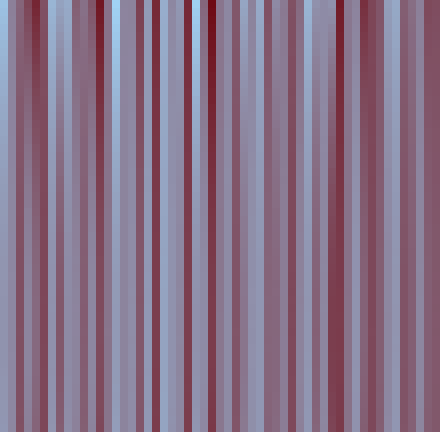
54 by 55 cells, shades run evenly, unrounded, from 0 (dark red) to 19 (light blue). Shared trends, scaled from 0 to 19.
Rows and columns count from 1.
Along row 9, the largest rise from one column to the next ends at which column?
25
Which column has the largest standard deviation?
42
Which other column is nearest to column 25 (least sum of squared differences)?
1
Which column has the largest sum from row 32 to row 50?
21
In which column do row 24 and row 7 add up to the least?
27
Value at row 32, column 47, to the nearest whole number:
6
